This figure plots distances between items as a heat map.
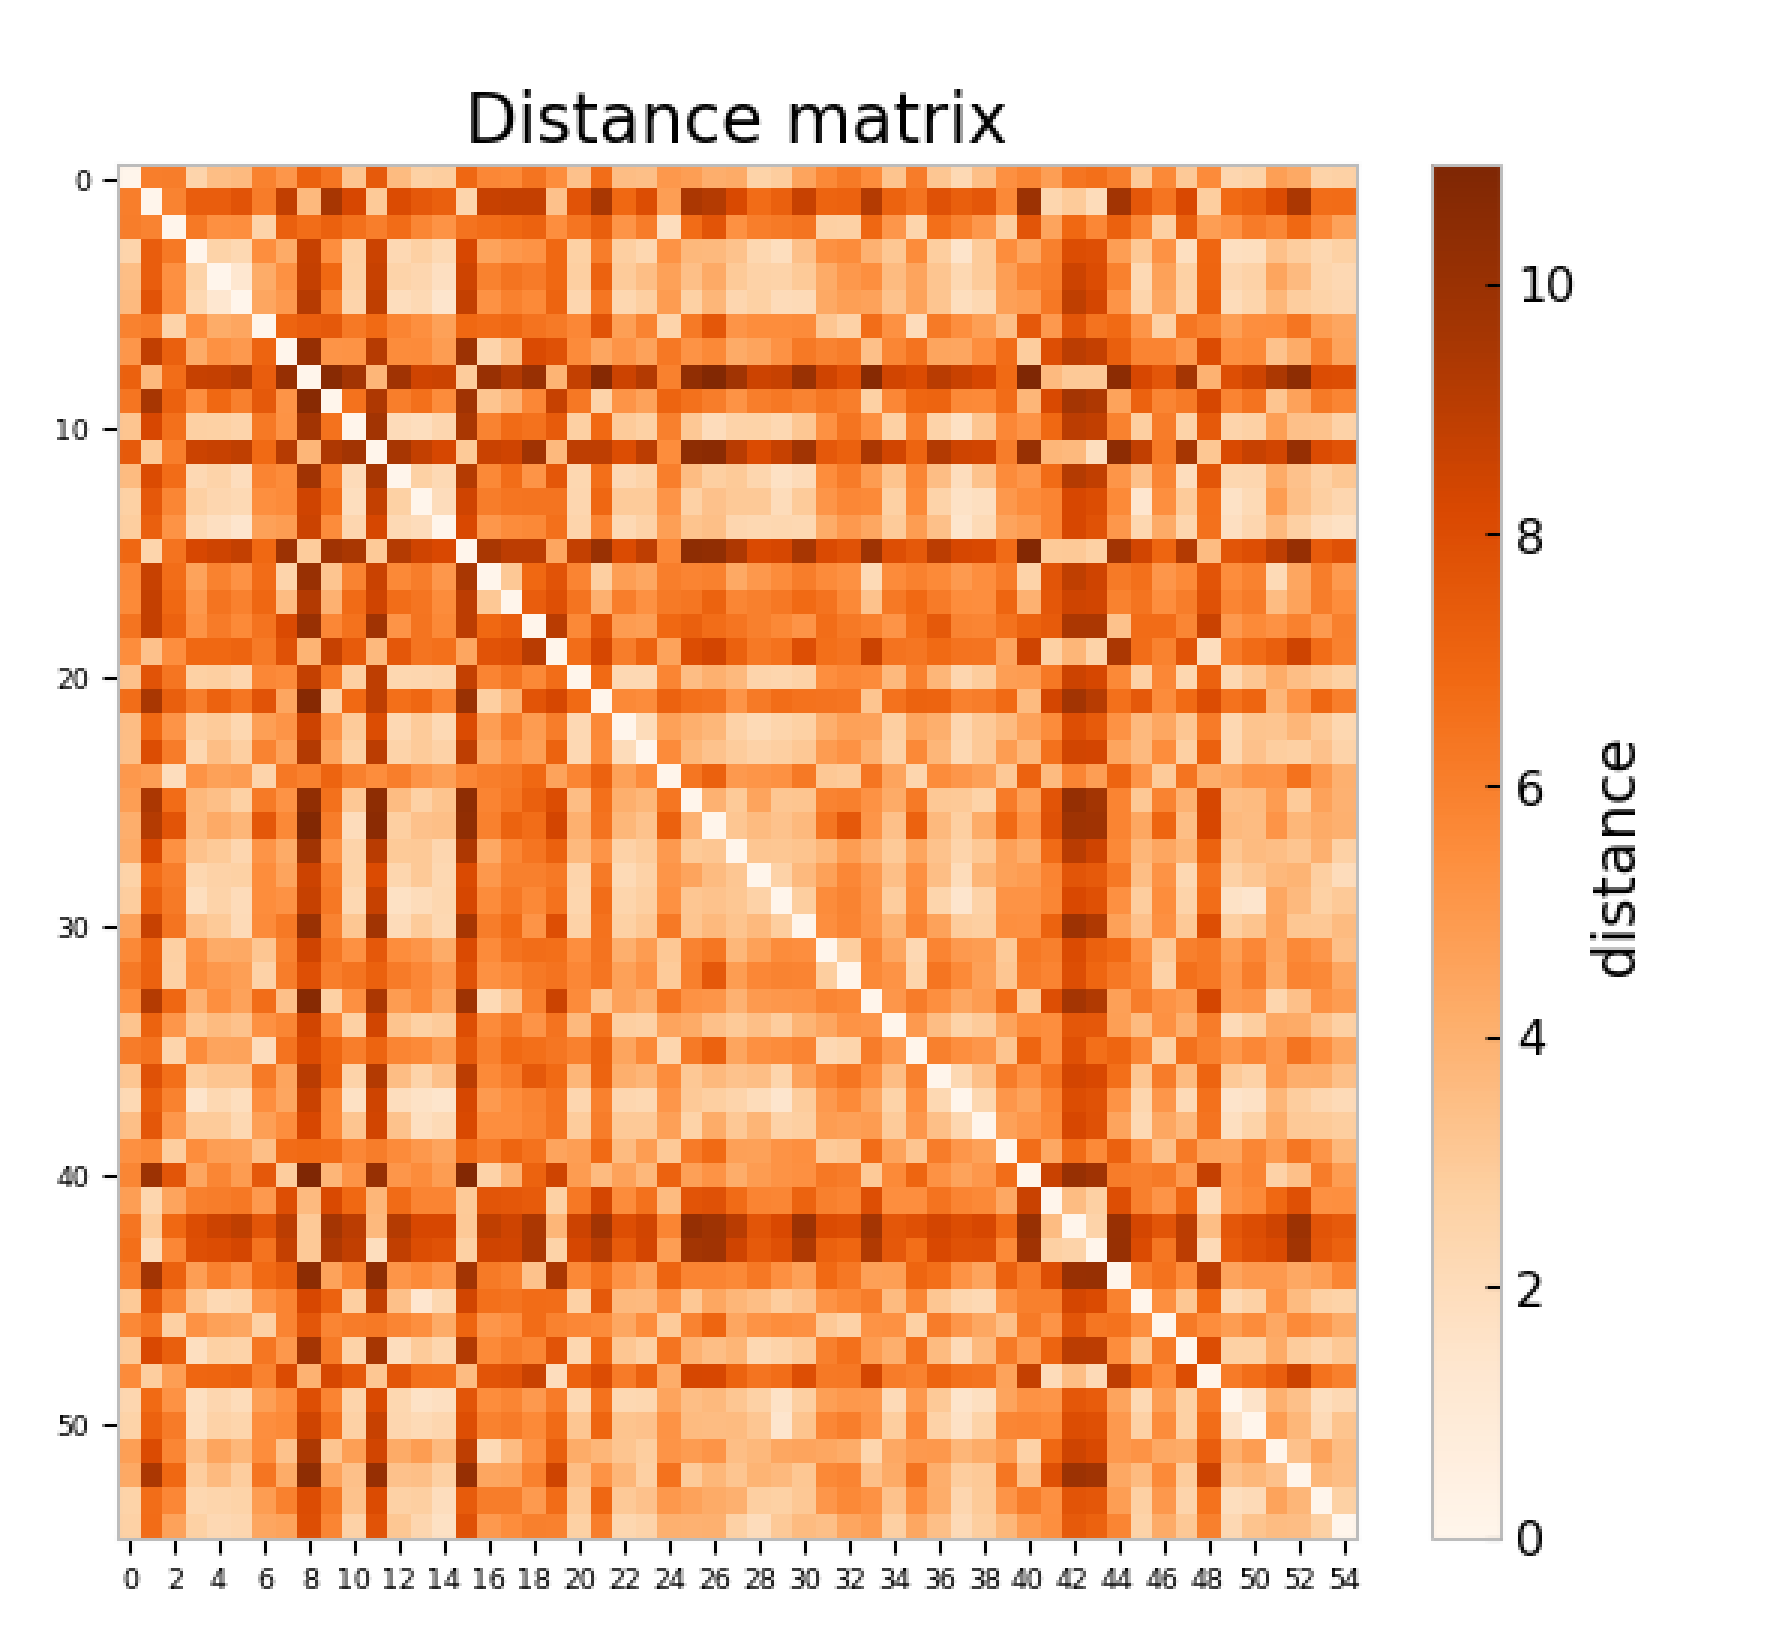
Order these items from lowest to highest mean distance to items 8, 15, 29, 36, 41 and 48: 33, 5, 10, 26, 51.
5, 10, 51, 26, 33
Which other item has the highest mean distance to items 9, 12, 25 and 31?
8
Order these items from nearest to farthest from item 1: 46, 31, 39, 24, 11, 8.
11, 8, 24, 39, 46, 31
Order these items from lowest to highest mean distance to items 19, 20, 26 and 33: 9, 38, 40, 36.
38, 36, 40, 9
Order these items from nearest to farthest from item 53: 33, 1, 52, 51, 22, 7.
22, 52, 51, 33, 7, 1
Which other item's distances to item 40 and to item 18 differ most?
7
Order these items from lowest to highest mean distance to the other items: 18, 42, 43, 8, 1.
18, 1, 43, 42, 8
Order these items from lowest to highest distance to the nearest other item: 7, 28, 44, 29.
29, 28, 7, 44
